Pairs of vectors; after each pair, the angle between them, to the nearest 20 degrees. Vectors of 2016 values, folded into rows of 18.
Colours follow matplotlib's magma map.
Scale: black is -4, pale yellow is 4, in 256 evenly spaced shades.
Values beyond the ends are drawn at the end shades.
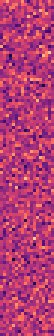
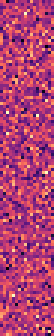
100 degrees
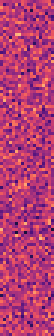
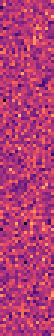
140 degrees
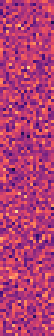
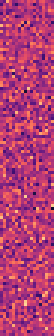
40 degrees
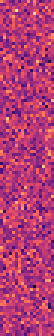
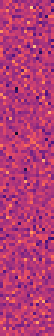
100 degrees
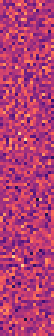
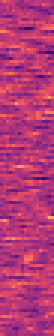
100 degrees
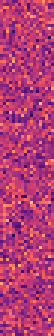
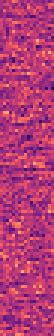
140 degrees
